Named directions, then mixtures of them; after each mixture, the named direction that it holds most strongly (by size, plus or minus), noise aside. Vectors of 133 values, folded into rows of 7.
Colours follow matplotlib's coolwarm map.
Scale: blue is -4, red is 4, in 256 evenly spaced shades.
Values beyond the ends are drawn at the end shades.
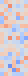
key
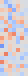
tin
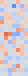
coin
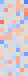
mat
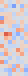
coin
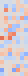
tin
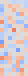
tin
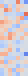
mat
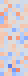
key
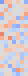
key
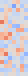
coin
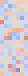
key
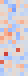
tin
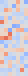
mat
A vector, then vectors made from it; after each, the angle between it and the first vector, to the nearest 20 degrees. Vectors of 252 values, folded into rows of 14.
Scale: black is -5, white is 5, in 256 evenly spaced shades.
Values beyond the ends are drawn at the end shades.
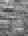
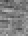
160 degrees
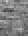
20 degrees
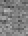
140 degrees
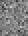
80 degrees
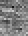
140 degrees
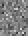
80 degrees
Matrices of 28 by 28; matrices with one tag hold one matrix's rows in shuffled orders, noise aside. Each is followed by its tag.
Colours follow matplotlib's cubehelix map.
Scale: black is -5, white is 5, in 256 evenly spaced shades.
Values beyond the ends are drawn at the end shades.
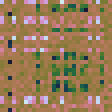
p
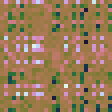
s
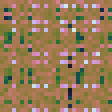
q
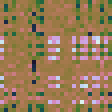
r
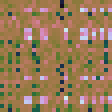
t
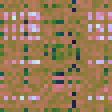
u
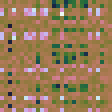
p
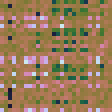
p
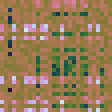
p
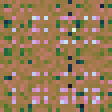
q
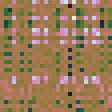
q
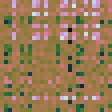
q
